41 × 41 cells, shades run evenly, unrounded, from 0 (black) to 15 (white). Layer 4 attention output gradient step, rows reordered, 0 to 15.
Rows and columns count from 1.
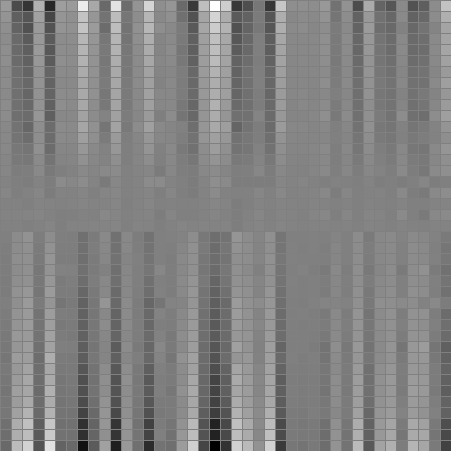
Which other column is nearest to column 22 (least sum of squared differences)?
3
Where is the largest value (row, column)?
1, 20
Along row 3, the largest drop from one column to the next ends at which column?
22
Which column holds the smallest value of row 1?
5
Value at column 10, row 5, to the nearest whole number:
7
